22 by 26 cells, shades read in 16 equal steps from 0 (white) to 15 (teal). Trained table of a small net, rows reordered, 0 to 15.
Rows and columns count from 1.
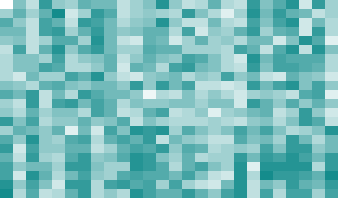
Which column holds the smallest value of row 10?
18
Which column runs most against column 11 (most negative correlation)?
8
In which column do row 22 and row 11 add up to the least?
4
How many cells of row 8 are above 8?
13
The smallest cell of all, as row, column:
1, 1
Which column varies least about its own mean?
9
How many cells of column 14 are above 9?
4
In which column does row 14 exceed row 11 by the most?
12
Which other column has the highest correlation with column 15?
11
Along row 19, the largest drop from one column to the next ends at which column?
20
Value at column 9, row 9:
7
